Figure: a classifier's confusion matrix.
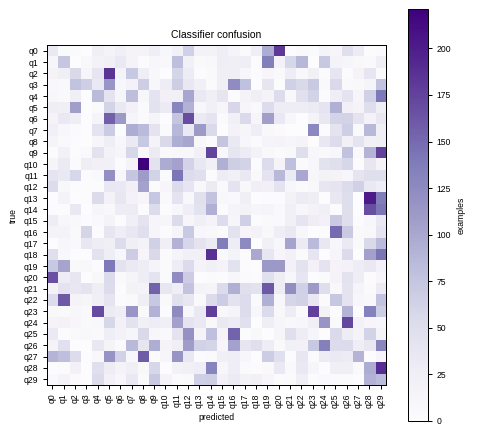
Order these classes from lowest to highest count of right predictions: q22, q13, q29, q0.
q0, q13, q22, q29
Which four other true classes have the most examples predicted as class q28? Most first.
q13, q14, q23, q18
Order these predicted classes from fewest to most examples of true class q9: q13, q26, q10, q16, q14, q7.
q10, q13, q16, q7, q26, q14
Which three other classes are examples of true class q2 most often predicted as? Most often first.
q5, q7, q11
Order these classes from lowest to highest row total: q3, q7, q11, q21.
q7, q3, q11, q21
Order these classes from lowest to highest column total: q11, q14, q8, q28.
q8, q14, q28, q11
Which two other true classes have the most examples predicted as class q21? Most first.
q17, q10
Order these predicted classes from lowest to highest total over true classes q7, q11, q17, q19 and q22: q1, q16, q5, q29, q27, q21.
q27, q16, q21, q29, q1, q5
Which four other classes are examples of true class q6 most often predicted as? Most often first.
q12, q5, q19, q11
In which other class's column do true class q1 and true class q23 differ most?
q14
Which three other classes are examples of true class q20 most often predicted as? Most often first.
q0, q11, q12
